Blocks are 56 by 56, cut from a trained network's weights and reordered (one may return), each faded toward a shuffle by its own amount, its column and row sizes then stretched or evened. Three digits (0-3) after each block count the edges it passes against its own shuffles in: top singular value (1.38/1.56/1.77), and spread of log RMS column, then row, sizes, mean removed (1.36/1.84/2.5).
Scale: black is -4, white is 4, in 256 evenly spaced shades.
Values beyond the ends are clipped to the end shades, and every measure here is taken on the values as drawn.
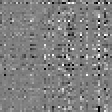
2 3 3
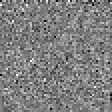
0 0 1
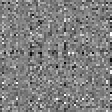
2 3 1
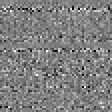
2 0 3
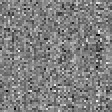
1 2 1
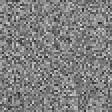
3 0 0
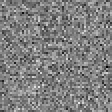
2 1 0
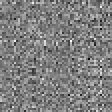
3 2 1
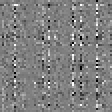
3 3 2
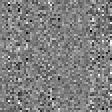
1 3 0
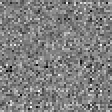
0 1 2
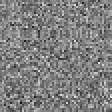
2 0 1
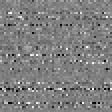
1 0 3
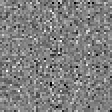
1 2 1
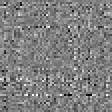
2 1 2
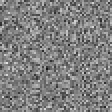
3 0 0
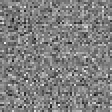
2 1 2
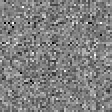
1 0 1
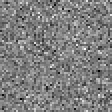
0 1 0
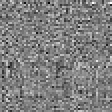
3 2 1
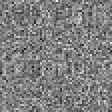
2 1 0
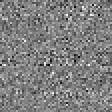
1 1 2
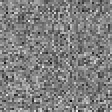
2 0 1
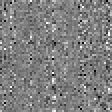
1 3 0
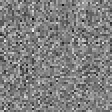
2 2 0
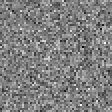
0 0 1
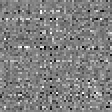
1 2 3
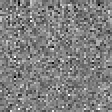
1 2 1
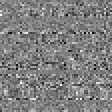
2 0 3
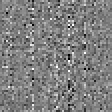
1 3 0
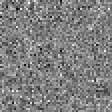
1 1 2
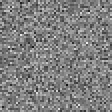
2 0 0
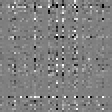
1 3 3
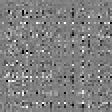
1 3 3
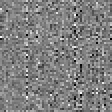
2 3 0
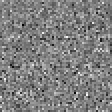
0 0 1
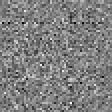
2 2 1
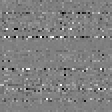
2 0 3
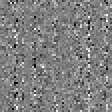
0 3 0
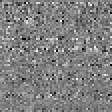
1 0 3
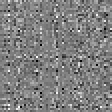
3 3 2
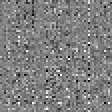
0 3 2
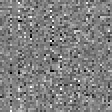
0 3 1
